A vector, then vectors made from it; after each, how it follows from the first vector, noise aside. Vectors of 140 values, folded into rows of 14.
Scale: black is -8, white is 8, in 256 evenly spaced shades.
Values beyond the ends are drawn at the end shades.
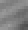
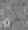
wrapped around, negated, partly zeroed.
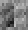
wrapped around, scaled up.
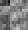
wrapped around, scaled up.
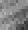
scaled up.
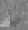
wrapped around, negated, partly zeroed.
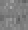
wrapped around, negated, partly zeroed.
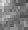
reversed, negated, scaled up.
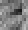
wrapped around, scaled up.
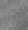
shrunk.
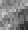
scaled up.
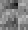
wrapped around, scaled up.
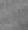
shrunk.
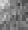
reversed, negated, scaled up.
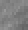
shrunk.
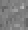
wrapped around, negated, partly zeroed.
